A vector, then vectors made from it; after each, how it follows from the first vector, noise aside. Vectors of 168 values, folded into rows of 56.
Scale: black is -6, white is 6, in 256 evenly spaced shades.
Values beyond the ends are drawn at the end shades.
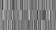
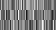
reversed, negated, scaled up.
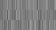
wrapped around, shrunk.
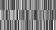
reversed, negated, scaled up.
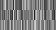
wrapped around, scaled up.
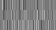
negated, partly zeroed.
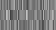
reversed.
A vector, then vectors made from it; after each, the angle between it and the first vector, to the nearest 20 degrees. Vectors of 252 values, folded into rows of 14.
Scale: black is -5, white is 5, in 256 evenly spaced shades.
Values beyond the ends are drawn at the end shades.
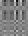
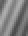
100 degrees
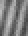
80 degrees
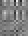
160 degrees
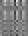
160 degrees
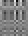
20 degrees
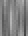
100 degrees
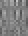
140 degrees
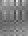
140 degrees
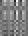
160 degrees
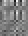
160 degrees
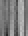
80 degrees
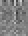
40 degrees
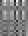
160 degrees
